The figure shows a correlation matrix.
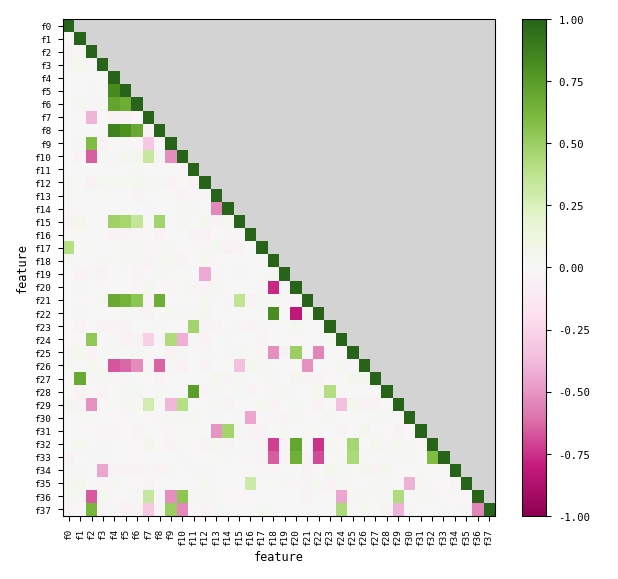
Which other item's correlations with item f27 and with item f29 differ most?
f1
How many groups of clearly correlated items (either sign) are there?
10
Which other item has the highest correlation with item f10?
f36
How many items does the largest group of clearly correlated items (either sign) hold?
8
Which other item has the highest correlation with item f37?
f2
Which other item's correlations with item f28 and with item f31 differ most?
f11
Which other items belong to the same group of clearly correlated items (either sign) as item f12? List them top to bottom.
f19
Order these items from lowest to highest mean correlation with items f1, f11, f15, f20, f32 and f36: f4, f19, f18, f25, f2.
f18, f2, f19, f4, f25
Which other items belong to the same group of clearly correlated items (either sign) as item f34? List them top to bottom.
f3
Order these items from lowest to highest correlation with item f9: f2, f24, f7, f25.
f7, f25, f24, f2
